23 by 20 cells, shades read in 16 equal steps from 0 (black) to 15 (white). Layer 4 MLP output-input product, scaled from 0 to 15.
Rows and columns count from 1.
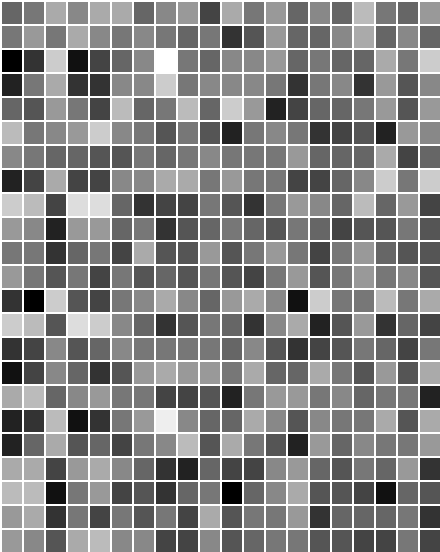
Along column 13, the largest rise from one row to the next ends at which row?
6
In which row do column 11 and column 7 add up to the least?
21
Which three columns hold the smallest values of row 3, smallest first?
1, 4, 2
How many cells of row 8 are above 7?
9
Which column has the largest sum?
13
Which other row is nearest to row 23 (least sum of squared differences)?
10
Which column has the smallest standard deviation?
16
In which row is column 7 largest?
11
